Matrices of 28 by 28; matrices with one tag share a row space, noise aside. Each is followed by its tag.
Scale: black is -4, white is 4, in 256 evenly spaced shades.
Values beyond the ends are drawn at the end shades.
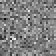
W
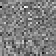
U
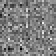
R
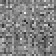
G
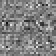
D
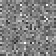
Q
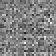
G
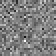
W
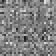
G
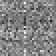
G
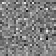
Q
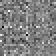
R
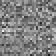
D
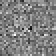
U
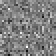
R
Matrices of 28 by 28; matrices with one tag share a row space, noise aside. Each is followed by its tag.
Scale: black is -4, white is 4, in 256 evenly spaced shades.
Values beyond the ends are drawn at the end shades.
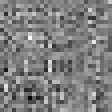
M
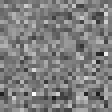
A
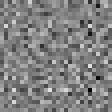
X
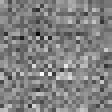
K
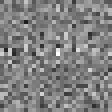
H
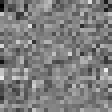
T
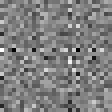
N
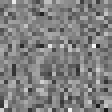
X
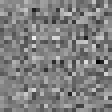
A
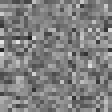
T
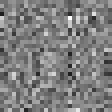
N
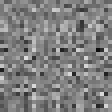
A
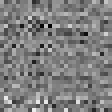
K
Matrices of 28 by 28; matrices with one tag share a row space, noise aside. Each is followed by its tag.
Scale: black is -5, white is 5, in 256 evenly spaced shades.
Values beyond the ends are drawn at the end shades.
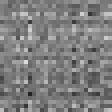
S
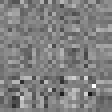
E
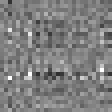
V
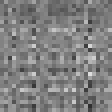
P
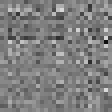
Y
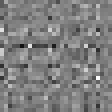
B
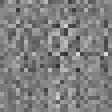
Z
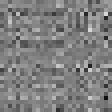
Y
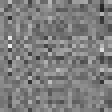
V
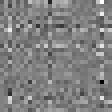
V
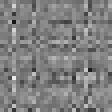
P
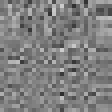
E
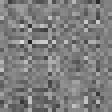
B
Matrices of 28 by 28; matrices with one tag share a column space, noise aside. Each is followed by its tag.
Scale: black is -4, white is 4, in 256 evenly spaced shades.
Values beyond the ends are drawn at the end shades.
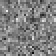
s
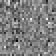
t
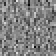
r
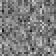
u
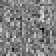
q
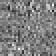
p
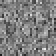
q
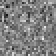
s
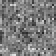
q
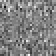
p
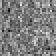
u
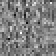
r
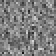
u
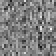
r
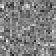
p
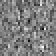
r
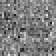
q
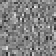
s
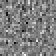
t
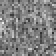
q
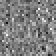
q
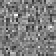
s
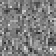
u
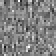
r
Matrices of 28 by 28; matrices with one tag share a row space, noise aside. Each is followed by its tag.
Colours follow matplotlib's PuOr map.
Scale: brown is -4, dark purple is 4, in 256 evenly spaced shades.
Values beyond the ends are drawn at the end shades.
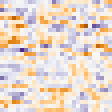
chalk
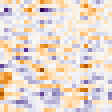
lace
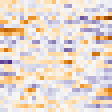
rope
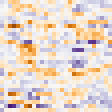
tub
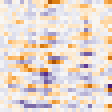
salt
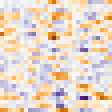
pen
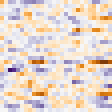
tub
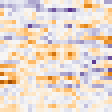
rope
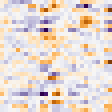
salt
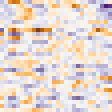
tub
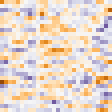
chalk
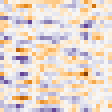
lace
